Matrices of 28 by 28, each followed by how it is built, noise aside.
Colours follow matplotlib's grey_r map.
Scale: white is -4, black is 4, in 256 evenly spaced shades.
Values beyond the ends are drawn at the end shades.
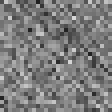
Toeplitz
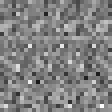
repeating columns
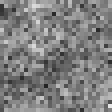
smooth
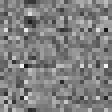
low rank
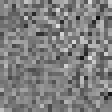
upper triangular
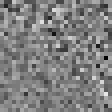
upper triangular
